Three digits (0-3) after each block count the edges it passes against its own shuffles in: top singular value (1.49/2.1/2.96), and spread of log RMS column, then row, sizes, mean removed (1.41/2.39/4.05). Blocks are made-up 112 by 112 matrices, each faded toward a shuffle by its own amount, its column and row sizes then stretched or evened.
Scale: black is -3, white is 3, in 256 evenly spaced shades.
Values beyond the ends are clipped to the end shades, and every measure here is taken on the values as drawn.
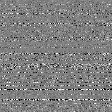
1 0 3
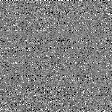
0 1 2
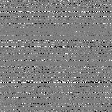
2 0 3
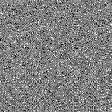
2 0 0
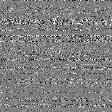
1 0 3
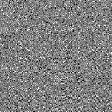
2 1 1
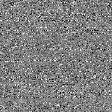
1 0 2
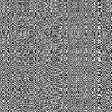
3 3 1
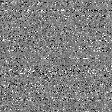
0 0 2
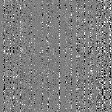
2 3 1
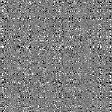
2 2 2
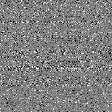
2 0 2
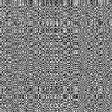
3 2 0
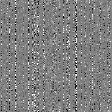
2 3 0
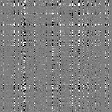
3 3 2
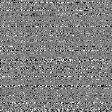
0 1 3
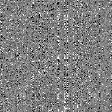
2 2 0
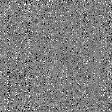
0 2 1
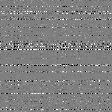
2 1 3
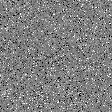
0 0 0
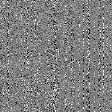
0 3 0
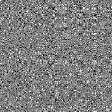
2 1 1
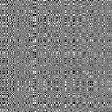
3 3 2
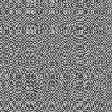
3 2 0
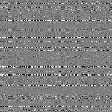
3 0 3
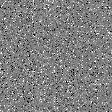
0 1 0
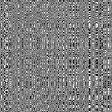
3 3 0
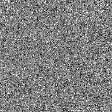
0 1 1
